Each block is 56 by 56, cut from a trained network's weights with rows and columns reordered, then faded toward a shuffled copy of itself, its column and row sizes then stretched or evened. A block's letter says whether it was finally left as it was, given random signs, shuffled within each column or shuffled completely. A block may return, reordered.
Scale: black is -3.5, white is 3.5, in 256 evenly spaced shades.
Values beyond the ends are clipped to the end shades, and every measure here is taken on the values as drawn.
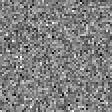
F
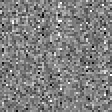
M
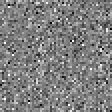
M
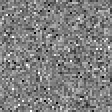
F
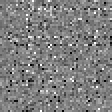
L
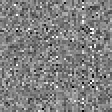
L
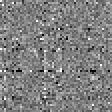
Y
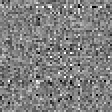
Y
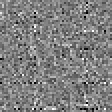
Y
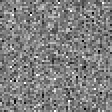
M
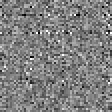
L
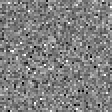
F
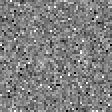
F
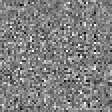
L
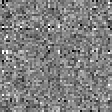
Y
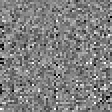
Y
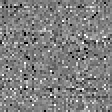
Y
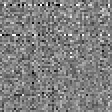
Y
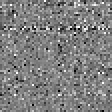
L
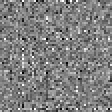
Y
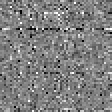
Y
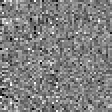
Y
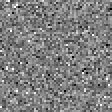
F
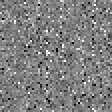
M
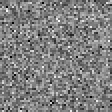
F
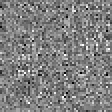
Y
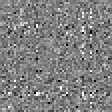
L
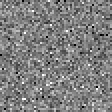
F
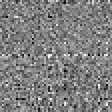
Y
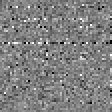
L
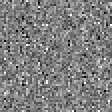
M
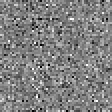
L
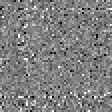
Y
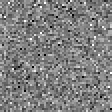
F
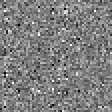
M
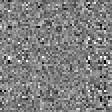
Y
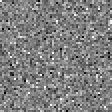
F
